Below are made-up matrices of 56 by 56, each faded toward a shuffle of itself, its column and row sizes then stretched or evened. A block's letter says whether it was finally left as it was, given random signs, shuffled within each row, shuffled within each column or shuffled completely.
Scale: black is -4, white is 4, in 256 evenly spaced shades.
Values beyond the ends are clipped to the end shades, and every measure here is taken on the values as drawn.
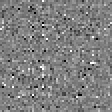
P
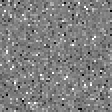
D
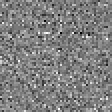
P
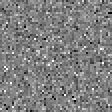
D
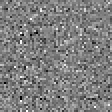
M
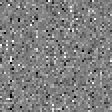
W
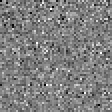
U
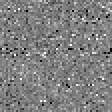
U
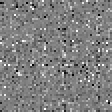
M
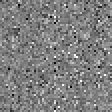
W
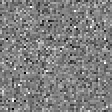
M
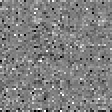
P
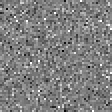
D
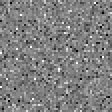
D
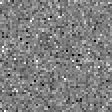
D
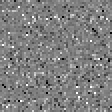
U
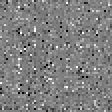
M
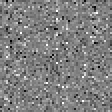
W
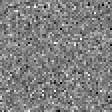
U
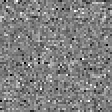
U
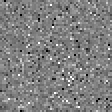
D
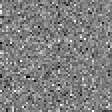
W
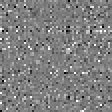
P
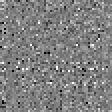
M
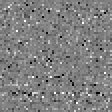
U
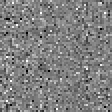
W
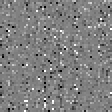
W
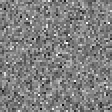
D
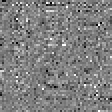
P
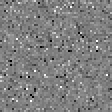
U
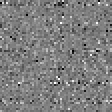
M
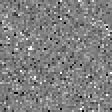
D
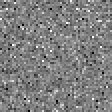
D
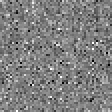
P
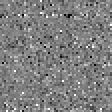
U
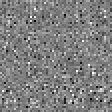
P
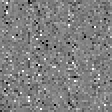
W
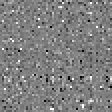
P
